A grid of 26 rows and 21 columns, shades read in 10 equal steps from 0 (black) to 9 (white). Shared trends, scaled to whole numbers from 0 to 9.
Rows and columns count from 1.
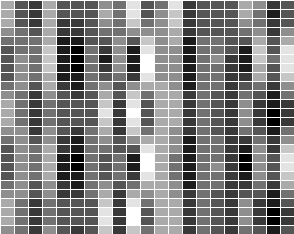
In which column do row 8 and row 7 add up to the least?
6
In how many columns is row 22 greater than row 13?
8
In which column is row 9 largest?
11
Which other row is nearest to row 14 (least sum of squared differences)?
12
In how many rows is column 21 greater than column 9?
18
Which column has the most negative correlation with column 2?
13
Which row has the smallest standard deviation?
4
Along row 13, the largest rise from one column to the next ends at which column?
10
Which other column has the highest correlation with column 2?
7
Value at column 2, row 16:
5
